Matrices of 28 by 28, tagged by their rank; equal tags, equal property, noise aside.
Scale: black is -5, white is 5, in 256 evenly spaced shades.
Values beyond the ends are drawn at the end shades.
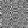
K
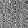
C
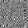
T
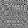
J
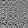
K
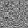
C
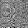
K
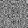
C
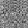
T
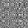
K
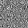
C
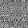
T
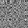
T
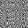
T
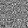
T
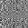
C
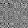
K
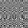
J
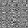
K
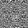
C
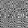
K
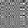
J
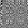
J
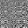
K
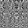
K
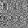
T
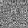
C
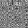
C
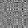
J
